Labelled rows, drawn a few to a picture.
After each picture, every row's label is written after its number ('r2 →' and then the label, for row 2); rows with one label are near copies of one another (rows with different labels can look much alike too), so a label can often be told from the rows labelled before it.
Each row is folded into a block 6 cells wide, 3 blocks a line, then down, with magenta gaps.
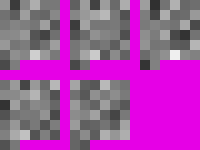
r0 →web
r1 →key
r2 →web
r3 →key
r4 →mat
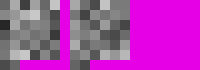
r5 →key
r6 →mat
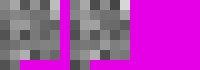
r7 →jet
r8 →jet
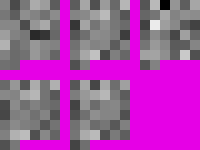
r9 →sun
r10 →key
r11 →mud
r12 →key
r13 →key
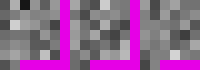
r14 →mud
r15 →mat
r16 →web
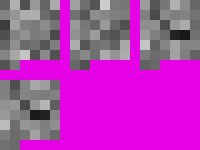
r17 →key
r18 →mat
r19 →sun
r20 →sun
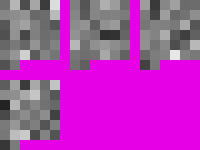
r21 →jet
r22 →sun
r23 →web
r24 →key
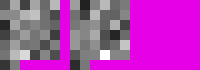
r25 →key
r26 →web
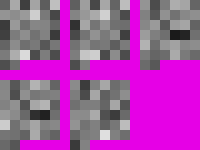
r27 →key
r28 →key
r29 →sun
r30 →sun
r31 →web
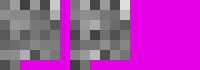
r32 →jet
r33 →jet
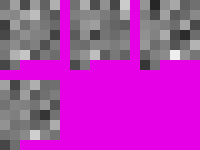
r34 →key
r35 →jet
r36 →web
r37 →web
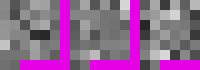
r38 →sun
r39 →jet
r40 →key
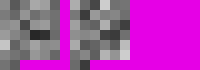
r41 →sun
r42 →mat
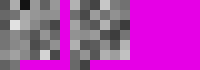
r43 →mud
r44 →mat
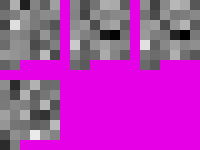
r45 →mud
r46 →sun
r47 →sun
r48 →web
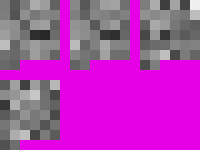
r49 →sun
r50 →sun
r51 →jet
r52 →key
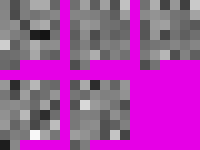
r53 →sun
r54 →jet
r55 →jet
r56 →web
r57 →mud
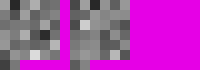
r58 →web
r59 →mud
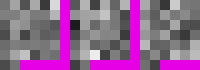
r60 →jet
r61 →key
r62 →mat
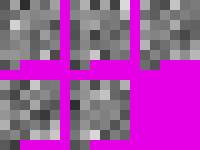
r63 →mud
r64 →jet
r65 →mat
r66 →mat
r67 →key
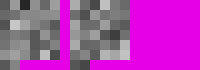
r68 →mud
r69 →mat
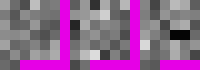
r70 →mat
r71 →key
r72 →sun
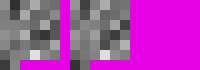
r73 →web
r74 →web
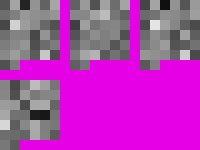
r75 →mud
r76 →key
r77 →mud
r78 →sun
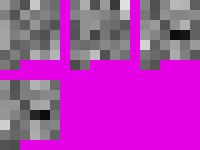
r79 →mat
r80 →jet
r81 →sun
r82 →sun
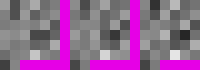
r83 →web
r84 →web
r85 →web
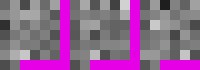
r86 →key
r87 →jet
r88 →mud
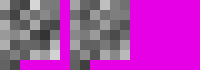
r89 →mat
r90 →mat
